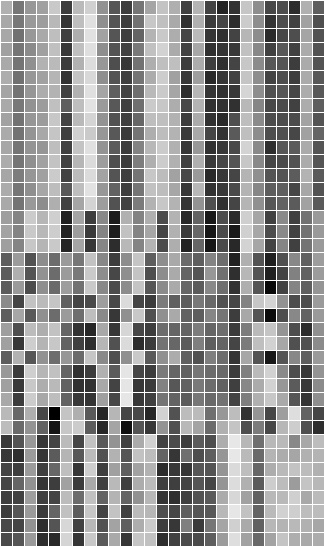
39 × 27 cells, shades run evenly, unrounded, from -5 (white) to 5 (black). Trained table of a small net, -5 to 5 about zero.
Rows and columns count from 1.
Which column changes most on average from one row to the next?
23
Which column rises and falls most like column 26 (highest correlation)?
13
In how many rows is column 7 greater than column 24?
14
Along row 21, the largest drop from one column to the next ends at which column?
21
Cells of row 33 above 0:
13
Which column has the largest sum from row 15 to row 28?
20
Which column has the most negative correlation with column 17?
27
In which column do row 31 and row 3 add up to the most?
11
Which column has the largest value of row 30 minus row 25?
5
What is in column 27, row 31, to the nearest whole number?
3
